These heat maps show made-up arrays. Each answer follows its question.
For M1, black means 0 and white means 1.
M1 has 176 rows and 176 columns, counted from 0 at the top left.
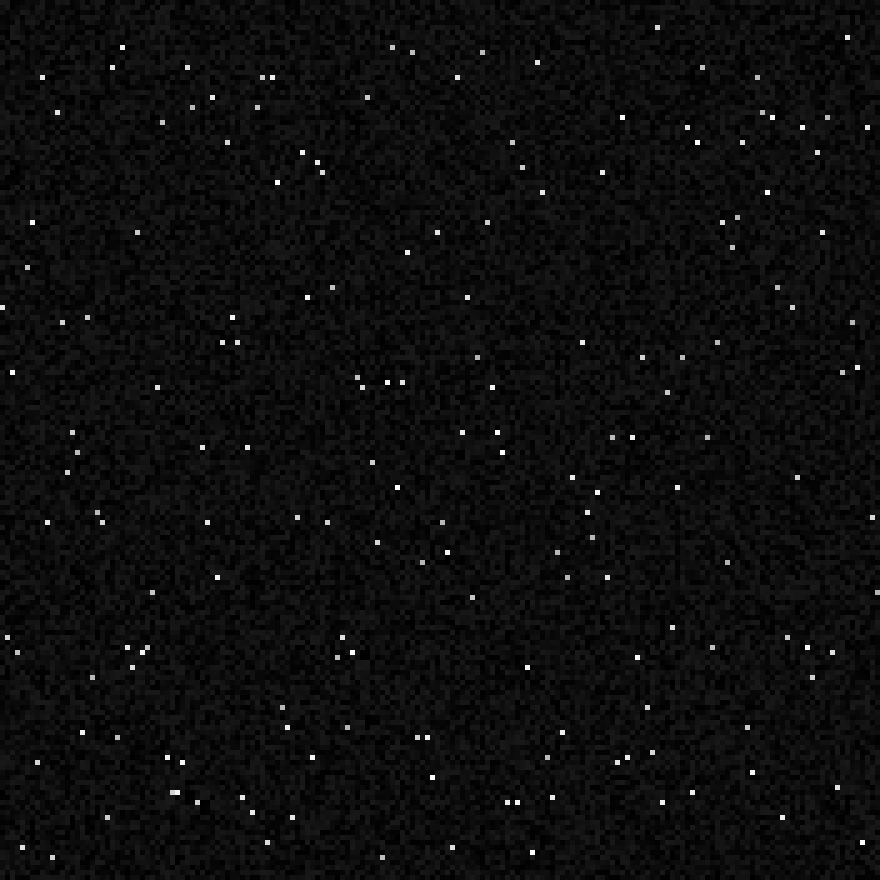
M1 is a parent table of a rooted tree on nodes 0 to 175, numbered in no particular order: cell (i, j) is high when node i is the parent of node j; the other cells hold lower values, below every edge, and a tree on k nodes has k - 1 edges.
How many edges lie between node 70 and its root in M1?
7
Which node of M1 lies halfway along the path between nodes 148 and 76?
19
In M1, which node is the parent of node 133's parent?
9
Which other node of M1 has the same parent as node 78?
24
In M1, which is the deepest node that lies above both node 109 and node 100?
90
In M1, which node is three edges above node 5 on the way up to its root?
74
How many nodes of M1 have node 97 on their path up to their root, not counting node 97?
6
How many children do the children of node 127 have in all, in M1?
5
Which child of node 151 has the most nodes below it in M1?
33
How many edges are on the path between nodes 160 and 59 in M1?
2
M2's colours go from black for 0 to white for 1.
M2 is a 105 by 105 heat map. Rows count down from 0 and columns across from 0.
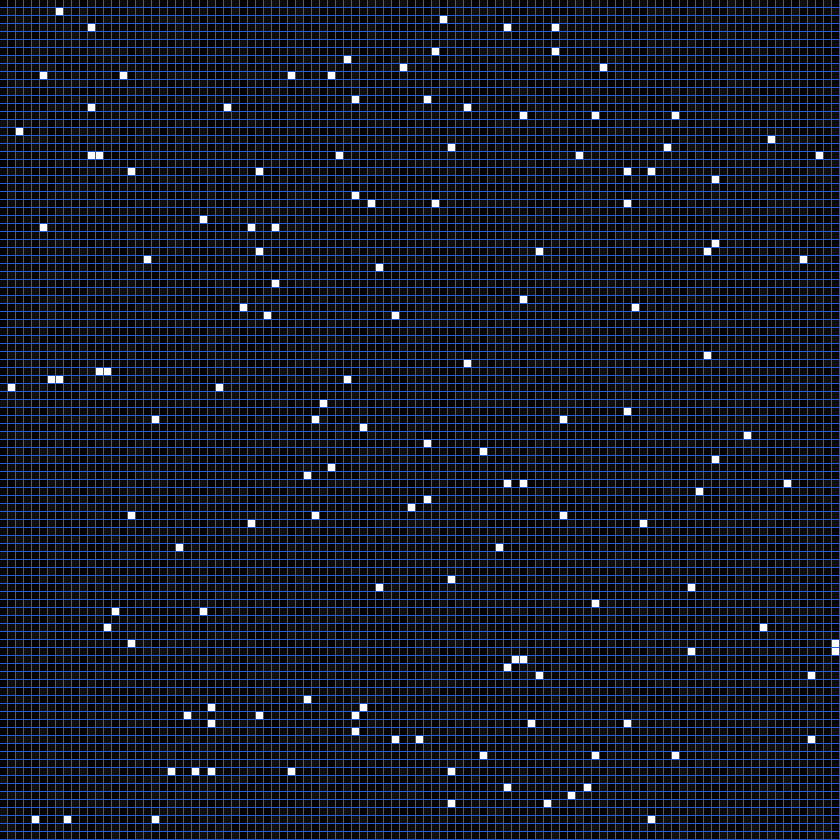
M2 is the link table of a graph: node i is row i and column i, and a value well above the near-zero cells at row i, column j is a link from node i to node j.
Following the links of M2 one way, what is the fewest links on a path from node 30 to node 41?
6
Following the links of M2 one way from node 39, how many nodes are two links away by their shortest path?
1
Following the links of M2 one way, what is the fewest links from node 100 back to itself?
5
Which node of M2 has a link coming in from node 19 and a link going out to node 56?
node 72
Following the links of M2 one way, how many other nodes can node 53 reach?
3
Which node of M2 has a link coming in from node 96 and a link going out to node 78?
node 21
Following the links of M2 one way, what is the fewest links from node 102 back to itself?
2
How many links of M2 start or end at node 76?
2
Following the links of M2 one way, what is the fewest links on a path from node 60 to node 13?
4
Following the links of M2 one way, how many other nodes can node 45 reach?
2
